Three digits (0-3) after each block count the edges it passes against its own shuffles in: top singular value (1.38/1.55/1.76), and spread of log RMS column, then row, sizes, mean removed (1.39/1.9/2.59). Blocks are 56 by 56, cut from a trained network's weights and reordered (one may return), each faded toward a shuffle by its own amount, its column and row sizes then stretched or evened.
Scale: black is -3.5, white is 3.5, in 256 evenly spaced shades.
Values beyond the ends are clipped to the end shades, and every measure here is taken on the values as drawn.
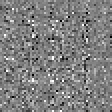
0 3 2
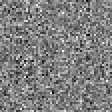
1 1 0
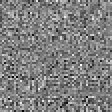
3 1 2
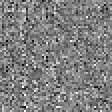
1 2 0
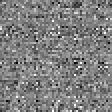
0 1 2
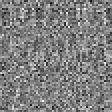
3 0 2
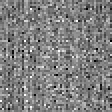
2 1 2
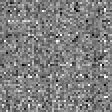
0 1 2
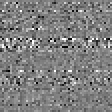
2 1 3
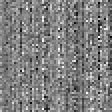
3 3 0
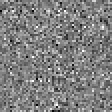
0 2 1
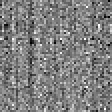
2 1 1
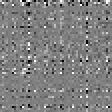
3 3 3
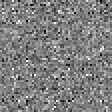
1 2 2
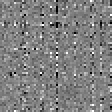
1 3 2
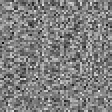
3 0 1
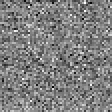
0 1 0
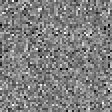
2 1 1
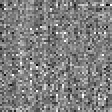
1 1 2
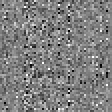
0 3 0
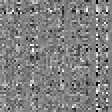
3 3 2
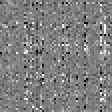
0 3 2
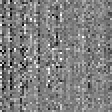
3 3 1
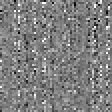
0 3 0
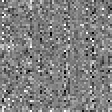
0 3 1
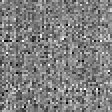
1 0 2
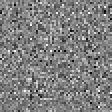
0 1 1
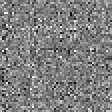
2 2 2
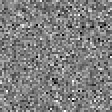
0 0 1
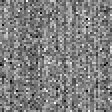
2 0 0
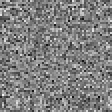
3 0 0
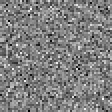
0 0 0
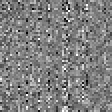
3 3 1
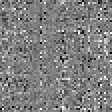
0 3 2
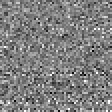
0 0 2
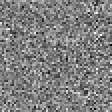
1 1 0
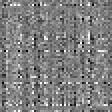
3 2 3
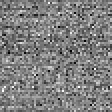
1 1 1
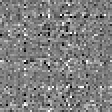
0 2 2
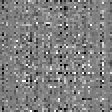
1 3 3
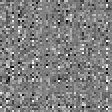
0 3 2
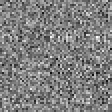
3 0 1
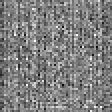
3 1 1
